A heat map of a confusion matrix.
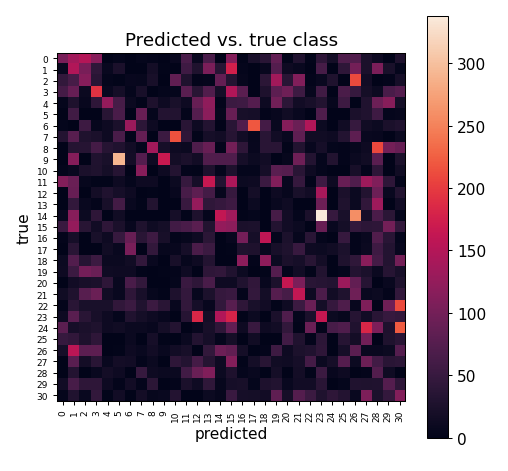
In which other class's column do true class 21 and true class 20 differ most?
25
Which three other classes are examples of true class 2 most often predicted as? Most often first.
26, 19, 21
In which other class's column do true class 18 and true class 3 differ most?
15
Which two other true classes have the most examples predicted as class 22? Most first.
6, 24
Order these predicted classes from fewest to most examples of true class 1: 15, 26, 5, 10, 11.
10, 5, 11, 26, 15
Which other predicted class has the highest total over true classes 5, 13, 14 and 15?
23
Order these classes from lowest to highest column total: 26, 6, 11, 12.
6, 11, 12, 26
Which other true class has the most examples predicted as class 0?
11
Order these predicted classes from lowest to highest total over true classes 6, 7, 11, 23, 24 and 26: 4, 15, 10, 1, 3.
4, 3, 10, 1, 15
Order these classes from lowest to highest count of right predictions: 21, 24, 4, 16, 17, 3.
17, 24, 16, 4, 21, 3
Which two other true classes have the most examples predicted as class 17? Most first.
6, 4
